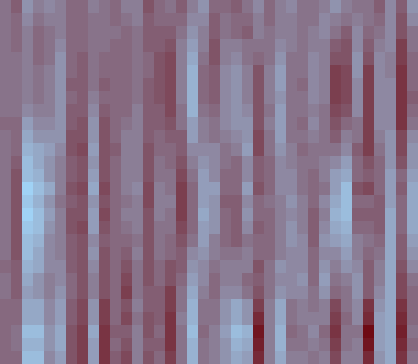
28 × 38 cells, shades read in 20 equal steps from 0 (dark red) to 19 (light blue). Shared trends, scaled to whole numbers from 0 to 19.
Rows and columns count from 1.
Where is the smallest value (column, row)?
34, 26
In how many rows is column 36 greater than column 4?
11
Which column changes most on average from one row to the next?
31
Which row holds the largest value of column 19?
17
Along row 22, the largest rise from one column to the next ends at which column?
3
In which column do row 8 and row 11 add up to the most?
18
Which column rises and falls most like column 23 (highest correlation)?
9
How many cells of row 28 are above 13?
9
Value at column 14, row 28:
7
